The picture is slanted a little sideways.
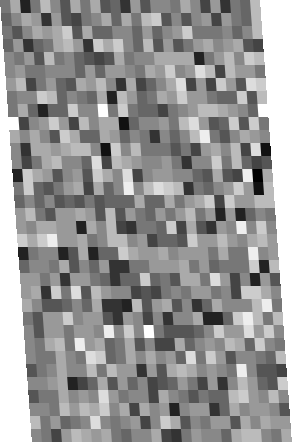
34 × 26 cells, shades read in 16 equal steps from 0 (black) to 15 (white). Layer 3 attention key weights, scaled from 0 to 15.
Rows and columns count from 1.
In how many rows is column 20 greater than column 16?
15
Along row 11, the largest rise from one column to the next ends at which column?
6
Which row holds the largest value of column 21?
13
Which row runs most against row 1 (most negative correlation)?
12
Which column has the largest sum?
23
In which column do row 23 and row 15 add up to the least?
3
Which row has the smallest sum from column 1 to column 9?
20
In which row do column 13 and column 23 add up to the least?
1
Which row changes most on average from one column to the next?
14
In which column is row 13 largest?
9
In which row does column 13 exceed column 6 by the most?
26
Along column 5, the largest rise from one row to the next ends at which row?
21
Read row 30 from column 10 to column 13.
9 6 8 4
